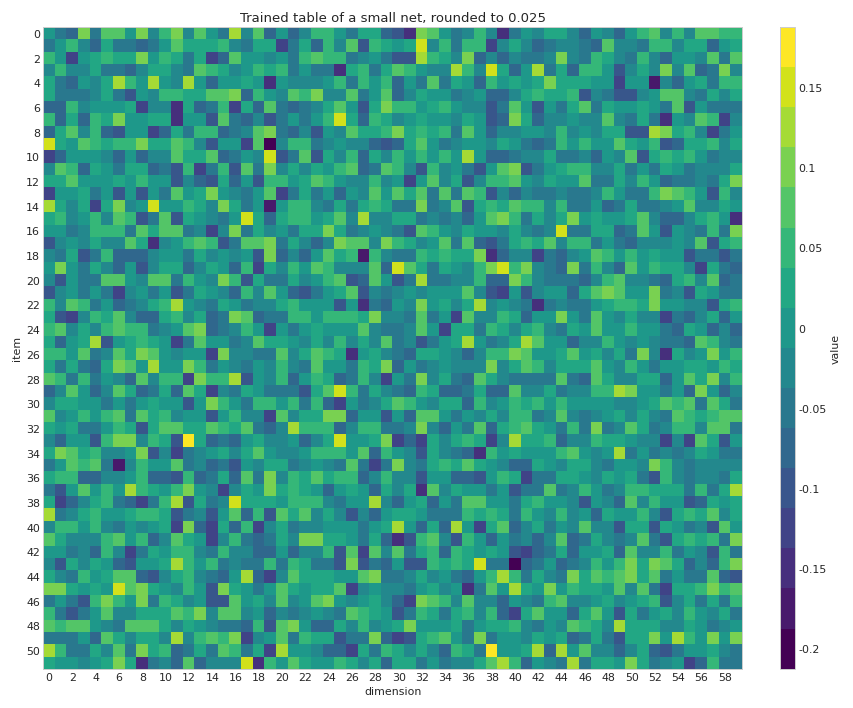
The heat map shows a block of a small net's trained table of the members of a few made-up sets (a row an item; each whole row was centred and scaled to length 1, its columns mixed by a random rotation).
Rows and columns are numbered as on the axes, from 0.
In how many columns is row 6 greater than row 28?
26
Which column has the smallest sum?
14
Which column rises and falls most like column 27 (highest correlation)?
42
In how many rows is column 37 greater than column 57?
20
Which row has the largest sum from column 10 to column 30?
5
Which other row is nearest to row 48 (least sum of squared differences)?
9
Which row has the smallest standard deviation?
30
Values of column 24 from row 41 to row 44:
0.025 0.05 -0.05 0.025
